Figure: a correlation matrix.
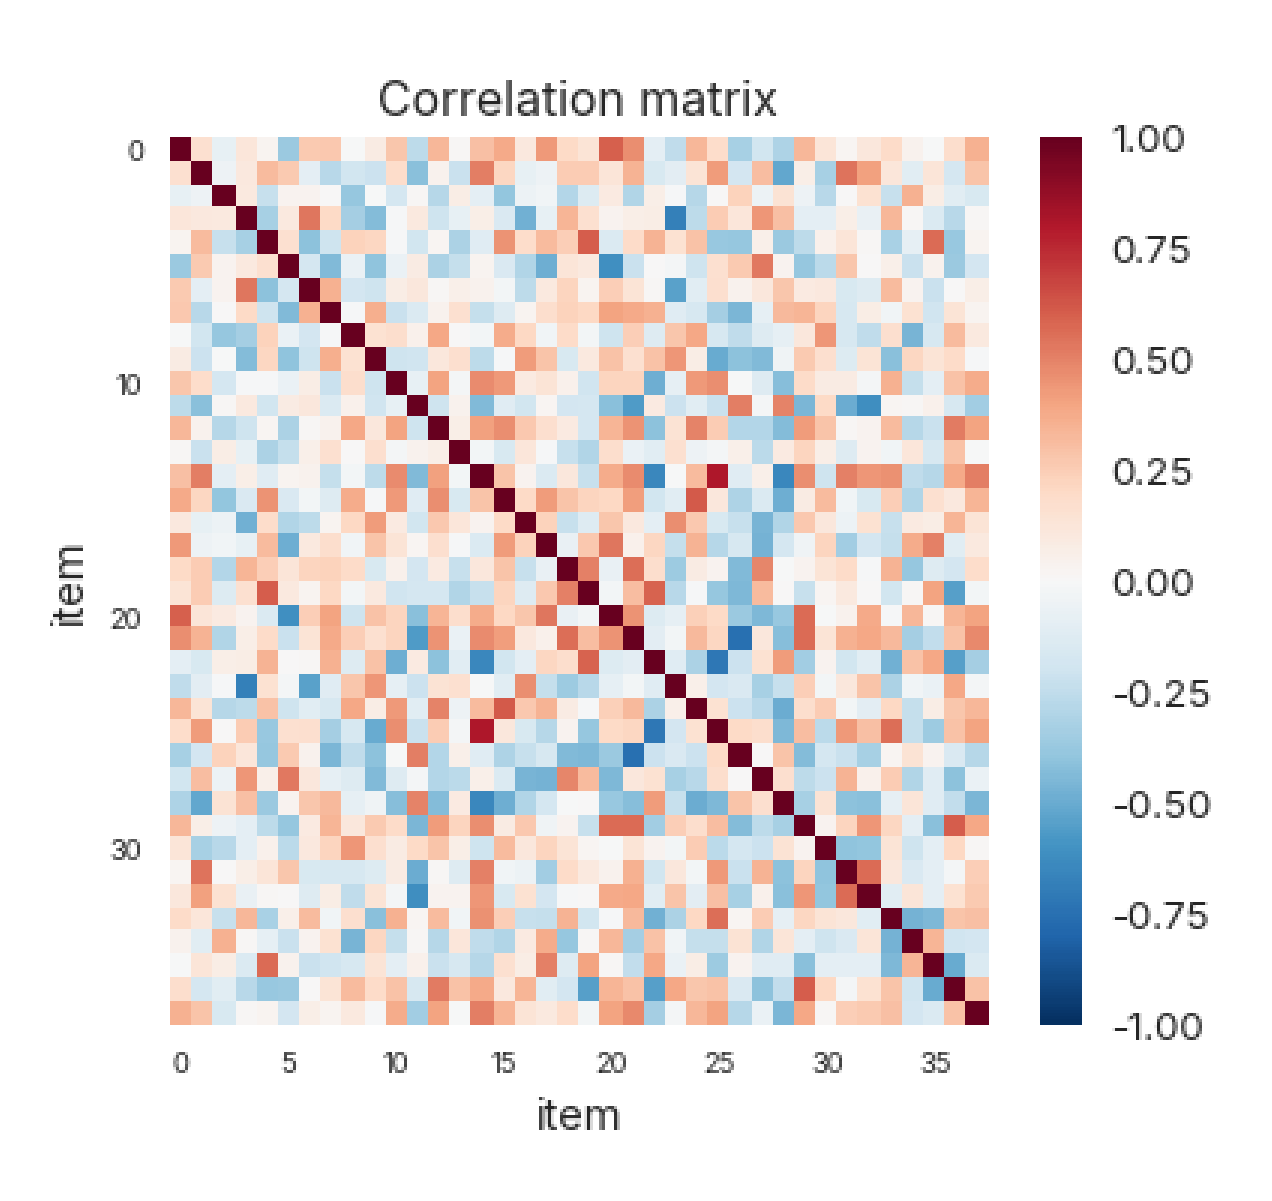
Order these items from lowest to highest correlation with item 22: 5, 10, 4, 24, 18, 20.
10, 24, 20, 5, 18, 4
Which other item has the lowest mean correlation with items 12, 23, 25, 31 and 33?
22
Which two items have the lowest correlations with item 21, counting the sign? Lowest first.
26, 11
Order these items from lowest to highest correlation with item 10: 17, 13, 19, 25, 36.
19, 13, 17, 36, 25
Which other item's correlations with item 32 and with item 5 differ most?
20
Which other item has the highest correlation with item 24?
15
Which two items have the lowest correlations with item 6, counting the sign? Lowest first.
23, 4
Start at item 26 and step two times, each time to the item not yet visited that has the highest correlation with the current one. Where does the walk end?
28
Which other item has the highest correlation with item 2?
34
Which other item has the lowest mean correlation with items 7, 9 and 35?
25
